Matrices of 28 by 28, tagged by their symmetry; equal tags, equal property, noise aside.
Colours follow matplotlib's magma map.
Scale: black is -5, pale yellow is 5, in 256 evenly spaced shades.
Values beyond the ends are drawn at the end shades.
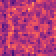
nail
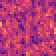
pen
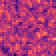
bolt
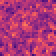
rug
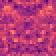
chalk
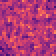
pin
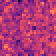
nail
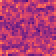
pen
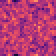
nail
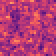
bolt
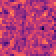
nail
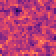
bolt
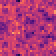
nail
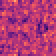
nail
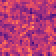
bolt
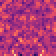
chalk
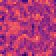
nail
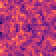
nail
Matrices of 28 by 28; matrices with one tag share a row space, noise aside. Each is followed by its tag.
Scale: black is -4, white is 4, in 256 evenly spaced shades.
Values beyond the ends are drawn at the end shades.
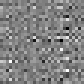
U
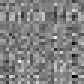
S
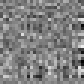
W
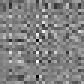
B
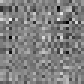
U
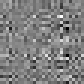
U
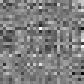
W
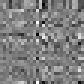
B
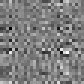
U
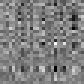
S
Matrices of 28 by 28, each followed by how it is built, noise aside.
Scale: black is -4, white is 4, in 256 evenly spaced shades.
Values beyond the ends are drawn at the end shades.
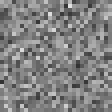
noise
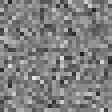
repeating columns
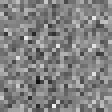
repeating rows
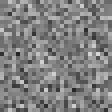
repeating columns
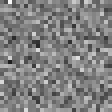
repeating rows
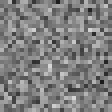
blocks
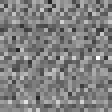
repeating columns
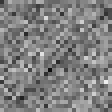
Hankel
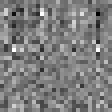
low rank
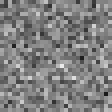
repeating columns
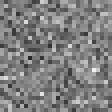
noise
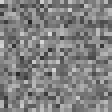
blocks
